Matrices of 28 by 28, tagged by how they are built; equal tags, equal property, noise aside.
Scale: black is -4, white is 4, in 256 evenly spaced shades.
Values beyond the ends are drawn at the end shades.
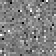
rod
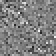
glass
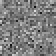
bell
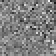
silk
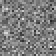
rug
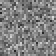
bell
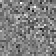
silk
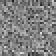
rug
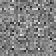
rug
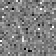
rod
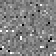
rod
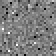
rod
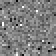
rod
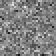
bell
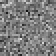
bell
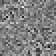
glass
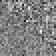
silk
